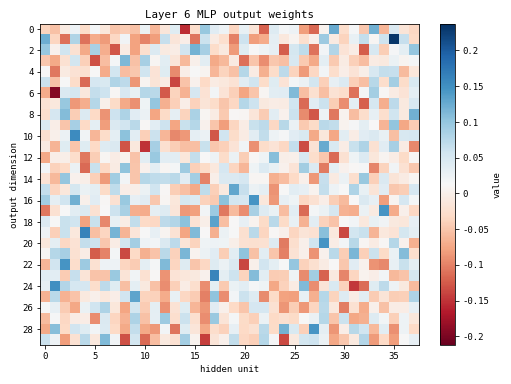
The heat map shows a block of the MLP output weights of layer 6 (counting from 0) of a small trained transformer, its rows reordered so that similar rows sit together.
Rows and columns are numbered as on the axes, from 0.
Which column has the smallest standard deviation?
36
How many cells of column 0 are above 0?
15
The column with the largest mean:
28
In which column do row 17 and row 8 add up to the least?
26
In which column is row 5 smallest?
13
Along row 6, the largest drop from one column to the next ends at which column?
12
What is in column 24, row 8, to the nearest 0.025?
0
